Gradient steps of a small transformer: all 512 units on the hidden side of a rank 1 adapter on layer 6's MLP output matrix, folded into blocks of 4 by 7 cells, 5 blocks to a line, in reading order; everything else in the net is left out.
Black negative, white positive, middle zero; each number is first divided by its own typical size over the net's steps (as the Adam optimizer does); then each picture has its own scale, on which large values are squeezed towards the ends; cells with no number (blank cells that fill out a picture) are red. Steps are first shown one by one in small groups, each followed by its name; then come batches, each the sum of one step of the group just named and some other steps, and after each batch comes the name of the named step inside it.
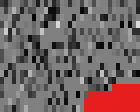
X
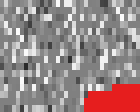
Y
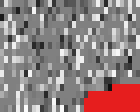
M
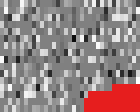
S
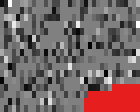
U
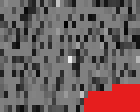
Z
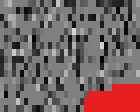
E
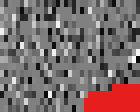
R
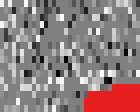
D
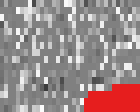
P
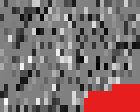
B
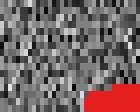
R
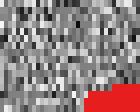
R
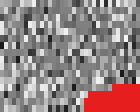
S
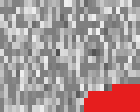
P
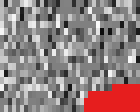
R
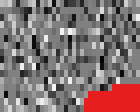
E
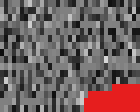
R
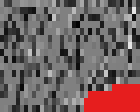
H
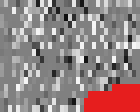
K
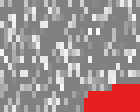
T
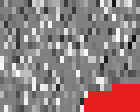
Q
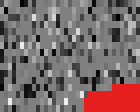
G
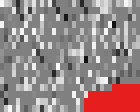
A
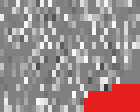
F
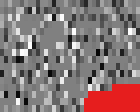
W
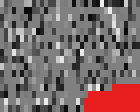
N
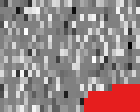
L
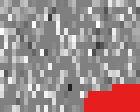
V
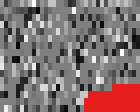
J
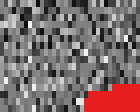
W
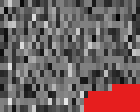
G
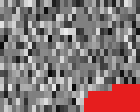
W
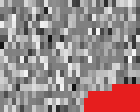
T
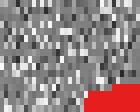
Q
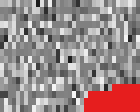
F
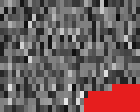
G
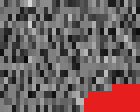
H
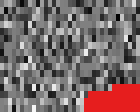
G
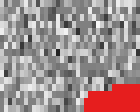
V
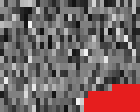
H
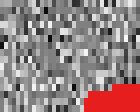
Q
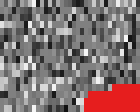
J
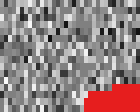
F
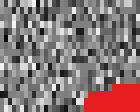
J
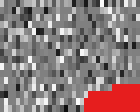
N
